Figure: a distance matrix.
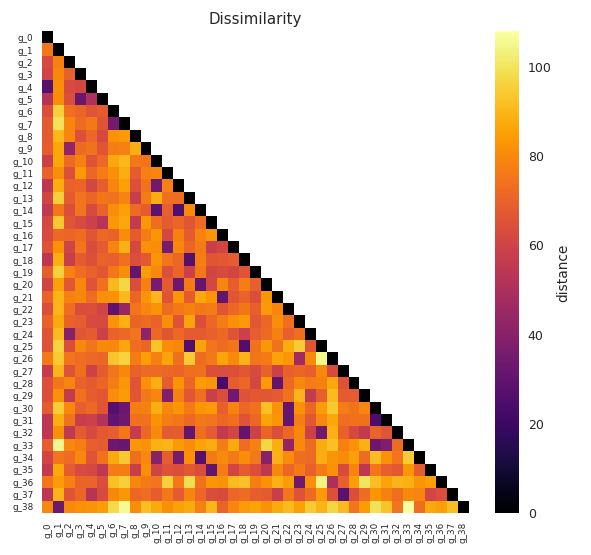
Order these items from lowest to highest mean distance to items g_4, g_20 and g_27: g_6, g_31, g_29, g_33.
g_29, g_31, g_6, g_33
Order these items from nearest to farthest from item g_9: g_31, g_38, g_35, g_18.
g_18, g_31, g_35, g_38
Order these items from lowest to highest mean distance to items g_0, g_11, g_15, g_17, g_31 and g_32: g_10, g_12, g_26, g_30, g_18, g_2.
g_18, g_2, g_30, g_12, g_10, g_26
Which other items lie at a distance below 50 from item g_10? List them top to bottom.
g_12, g_14, g_20, g_34
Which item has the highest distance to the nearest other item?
g_26
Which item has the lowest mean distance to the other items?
g_0
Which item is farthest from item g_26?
g_25
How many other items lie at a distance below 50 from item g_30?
5
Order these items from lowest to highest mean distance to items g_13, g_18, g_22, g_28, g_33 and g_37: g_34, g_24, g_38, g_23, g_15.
g_24, g_15, g_23, g_34, g_38
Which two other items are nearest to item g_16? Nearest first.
g_28, g_21
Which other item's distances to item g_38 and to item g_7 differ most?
g_33
